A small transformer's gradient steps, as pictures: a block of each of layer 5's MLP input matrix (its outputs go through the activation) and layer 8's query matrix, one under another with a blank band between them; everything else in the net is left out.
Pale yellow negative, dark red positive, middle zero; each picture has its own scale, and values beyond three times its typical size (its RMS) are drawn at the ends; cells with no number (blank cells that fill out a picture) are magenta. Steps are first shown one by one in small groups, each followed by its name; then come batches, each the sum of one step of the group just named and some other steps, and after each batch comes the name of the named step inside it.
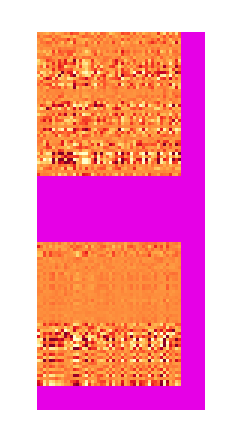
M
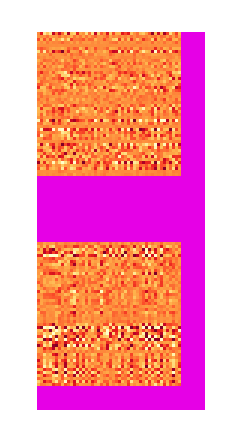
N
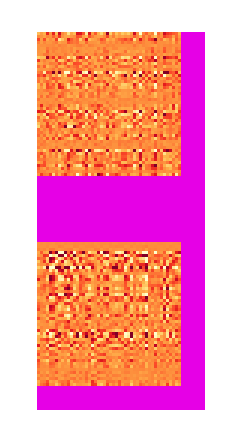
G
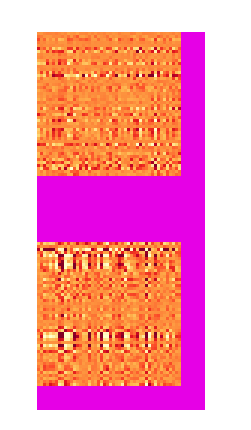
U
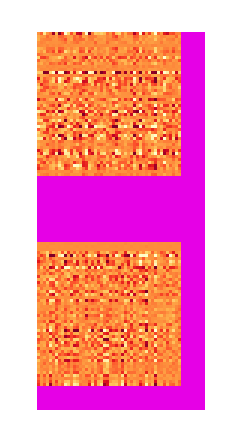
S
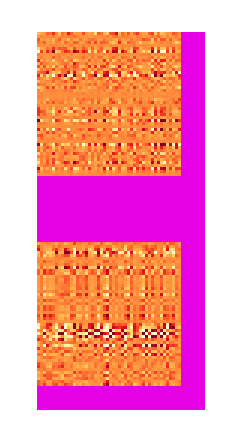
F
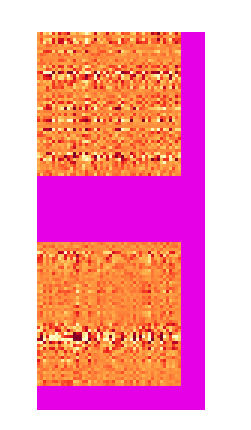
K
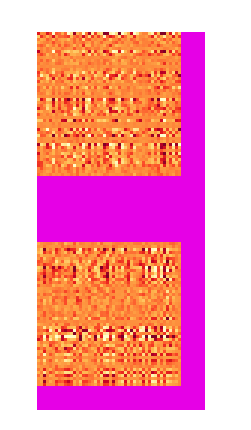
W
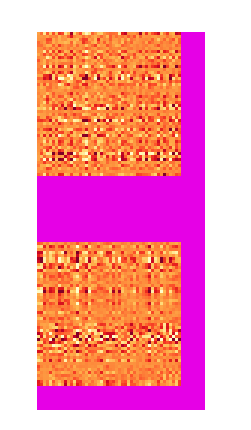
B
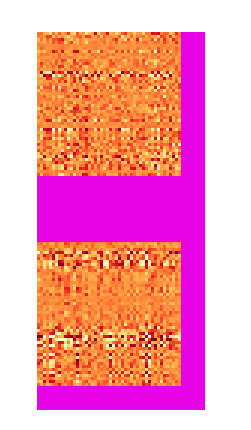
K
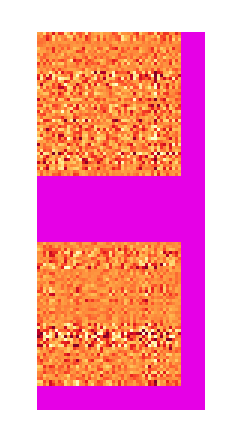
S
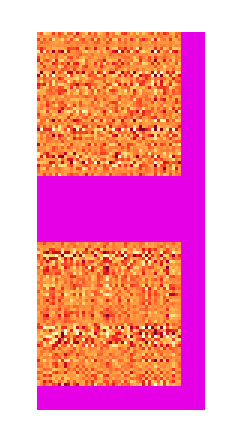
N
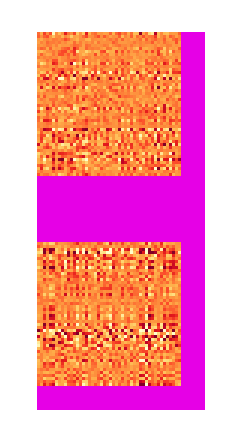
M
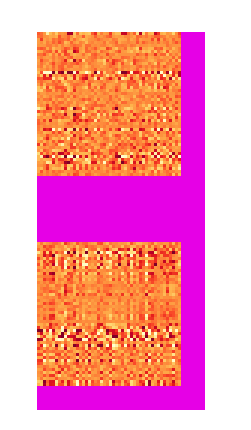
K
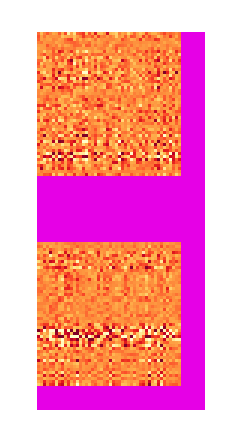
G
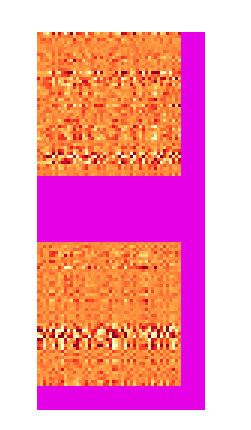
S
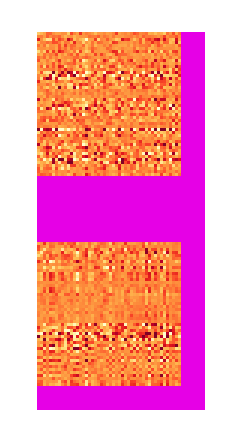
M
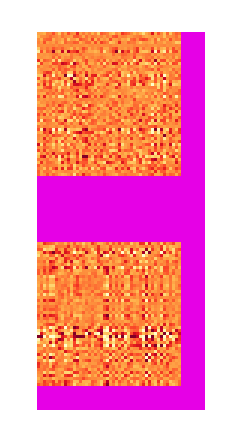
F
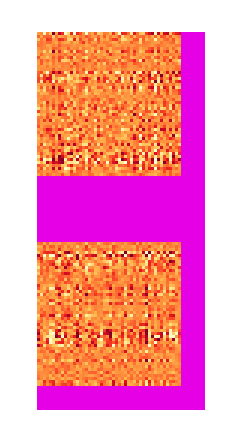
B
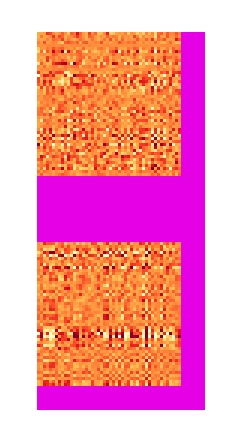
G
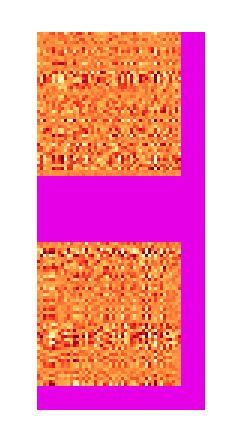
S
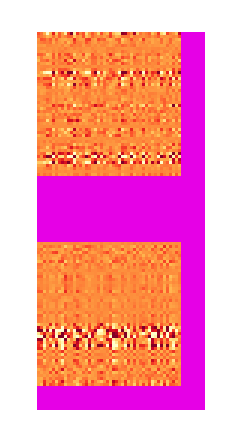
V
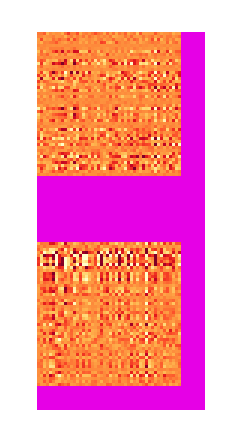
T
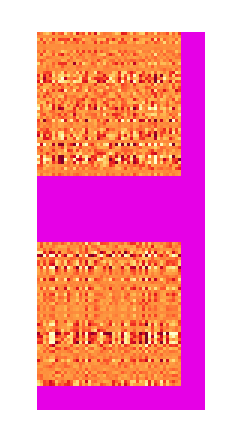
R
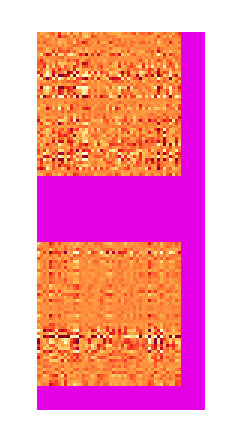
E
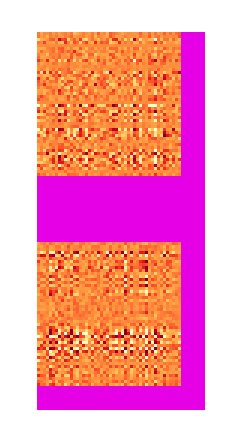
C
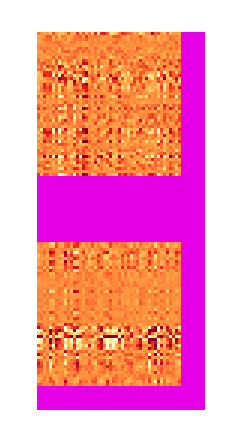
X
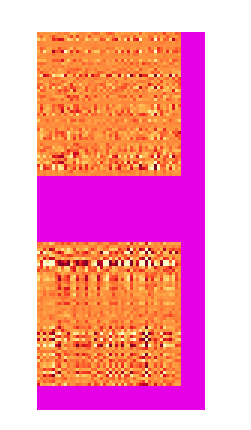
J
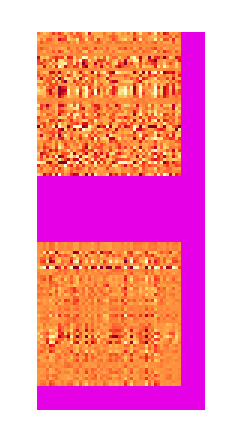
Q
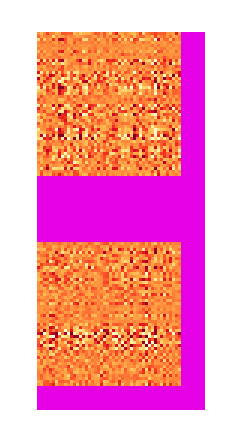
C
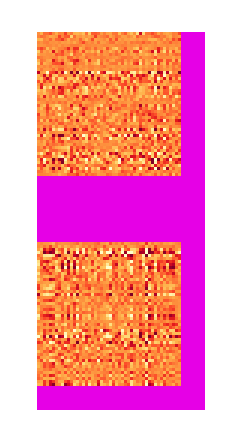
E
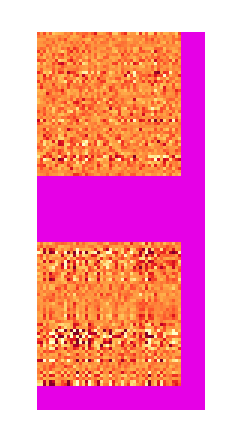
R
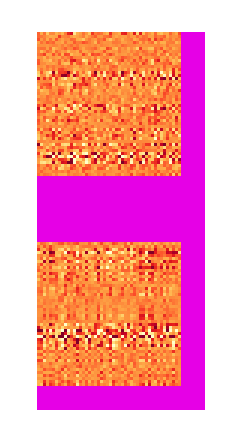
V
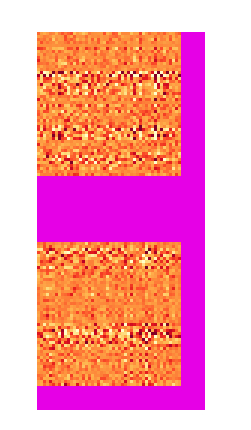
Q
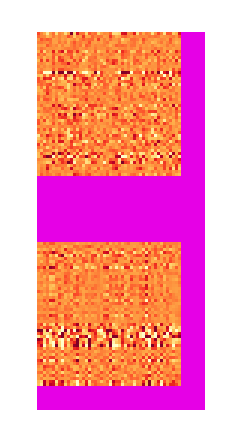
V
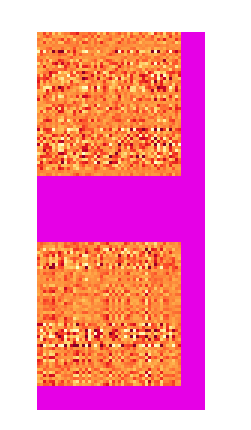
T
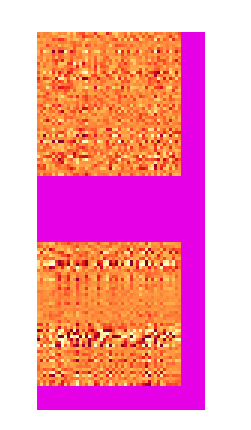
J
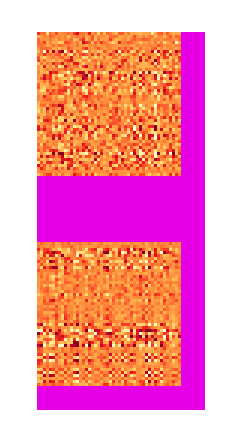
Q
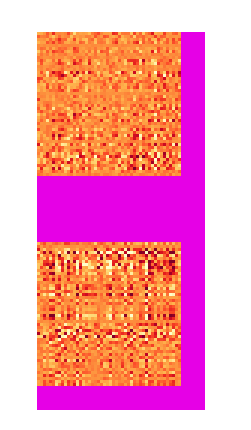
T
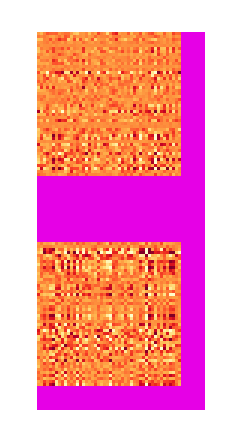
C
